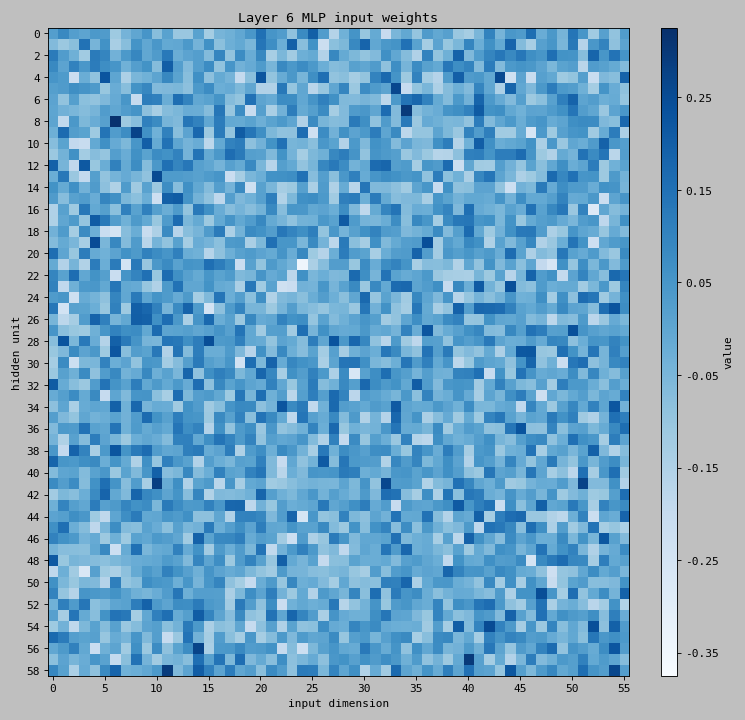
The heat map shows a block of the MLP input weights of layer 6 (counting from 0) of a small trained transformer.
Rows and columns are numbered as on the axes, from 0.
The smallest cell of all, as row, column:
21, 24
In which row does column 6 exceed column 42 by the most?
8
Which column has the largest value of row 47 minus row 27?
20
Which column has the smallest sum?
2
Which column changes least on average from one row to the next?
31
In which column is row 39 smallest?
22
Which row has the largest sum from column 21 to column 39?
32
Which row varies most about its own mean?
4
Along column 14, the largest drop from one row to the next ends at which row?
39
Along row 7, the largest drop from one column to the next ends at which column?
35
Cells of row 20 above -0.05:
44
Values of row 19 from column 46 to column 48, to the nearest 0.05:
0.1 -0.15 -0.1
